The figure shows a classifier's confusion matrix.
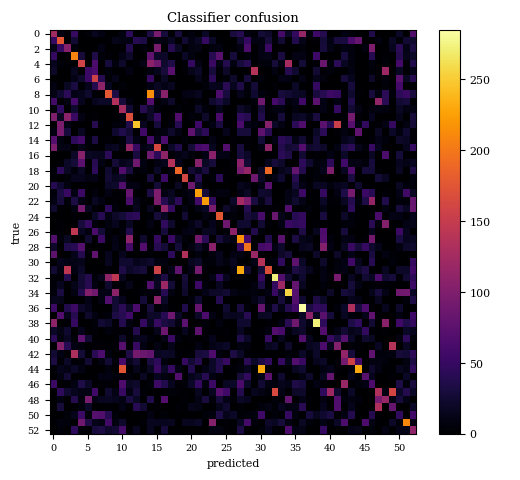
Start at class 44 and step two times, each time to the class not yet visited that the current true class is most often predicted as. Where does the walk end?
35
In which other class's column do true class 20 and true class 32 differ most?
9
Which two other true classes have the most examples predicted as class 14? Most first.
8, 4
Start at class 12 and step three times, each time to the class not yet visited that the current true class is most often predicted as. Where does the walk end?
47
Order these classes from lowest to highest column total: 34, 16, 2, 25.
25, 2, 34, 16
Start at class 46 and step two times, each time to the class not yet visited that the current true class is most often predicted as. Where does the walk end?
3
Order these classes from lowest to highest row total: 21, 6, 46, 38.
6, 46, 21, 38
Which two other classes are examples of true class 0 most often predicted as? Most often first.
36, 15
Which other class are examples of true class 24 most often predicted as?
32
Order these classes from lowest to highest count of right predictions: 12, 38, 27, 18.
18, 27, 12, 38
